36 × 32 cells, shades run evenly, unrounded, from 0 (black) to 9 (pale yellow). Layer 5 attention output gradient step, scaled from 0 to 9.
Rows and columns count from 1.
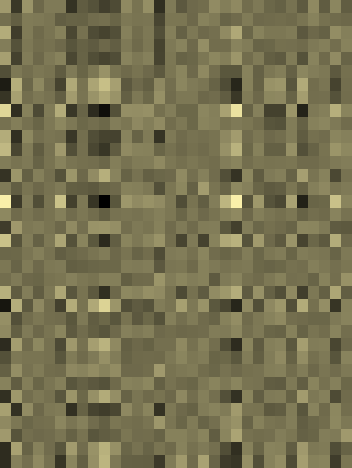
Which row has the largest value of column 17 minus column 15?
36
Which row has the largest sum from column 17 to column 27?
16
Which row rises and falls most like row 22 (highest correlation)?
29
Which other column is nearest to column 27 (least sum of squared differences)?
24
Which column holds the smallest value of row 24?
1
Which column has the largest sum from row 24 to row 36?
10
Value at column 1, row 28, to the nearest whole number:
3
